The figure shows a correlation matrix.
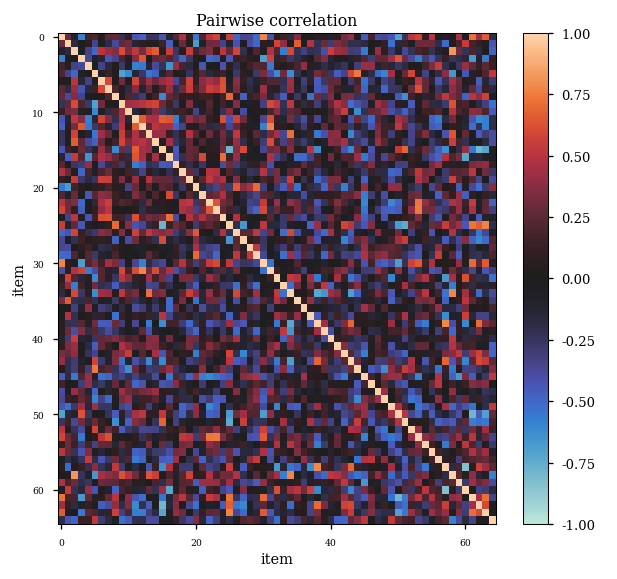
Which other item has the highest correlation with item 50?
3
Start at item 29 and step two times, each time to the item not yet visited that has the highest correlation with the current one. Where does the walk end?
26
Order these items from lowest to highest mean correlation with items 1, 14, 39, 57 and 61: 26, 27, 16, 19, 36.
27, 26, 36, 19, 16
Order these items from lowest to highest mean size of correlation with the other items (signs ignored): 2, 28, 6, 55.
28, 55, 6, 2
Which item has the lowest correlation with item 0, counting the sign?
50
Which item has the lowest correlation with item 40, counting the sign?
33
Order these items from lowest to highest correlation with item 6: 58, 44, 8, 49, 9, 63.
49, 63, 8, 44, 9, 58
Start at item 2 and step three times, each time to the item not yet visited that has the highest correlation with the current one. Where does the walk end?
13
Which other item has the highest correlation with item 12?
31
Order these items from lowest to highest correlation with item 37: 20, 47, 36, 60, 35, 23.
20, 47, 36, 23, 35, 60
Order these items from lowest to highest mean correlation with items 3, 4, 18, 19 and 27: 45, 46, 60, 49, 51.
49, 46, 45, 51, 60
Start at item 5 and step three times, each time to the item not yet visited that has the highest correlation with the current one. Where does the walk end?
15
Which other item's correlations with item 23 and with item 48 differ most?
53
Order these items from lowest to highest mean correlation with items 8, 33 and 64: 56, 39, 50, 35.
35, 50, 56, 39
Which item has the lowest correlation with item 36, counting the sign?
16
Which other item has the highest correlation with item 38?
57
